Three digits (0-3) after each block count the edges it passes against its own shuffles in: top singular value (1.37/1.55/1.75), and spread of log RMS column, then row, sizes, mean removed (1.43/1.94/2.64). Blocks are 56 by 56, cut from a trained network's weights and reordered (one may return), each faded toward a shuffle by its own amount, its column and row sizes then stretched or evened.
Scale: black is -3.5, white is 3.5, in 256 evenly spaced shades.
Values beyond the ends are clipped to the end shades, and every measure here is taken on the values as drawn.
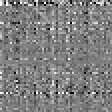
2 1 3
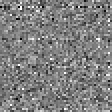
0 1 2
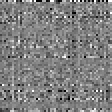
2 0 3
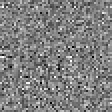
1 0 2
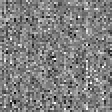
0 2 0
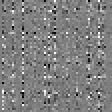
1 3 2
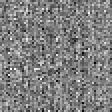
1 1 0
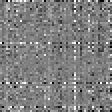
2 2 3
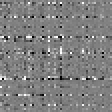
2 2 3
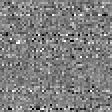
1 0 3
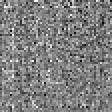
0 0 2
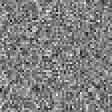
3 0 1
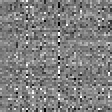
1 3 0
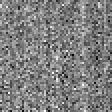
1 1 0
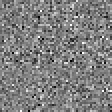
1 1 2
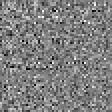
2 1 2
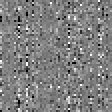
0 3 0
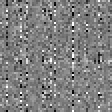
2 3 1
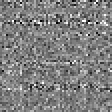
3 0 3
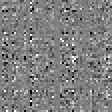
0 3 2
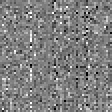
0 3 1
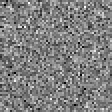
0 0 0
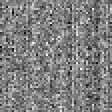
2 1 1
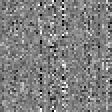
0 3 0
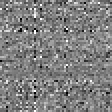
1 2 2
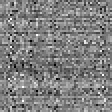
3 2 0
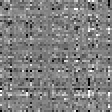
3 3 2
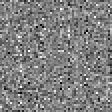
0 2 0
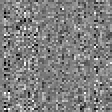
3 3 1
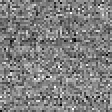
0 0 1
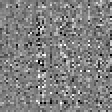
0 3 2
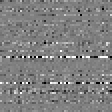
3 0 3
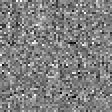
1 0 2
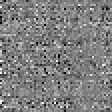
0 2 2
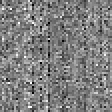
2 2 0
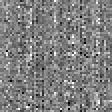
2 2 1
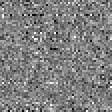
1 1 2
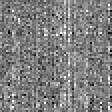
3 2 1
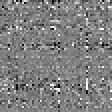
0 2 3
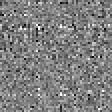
1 1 2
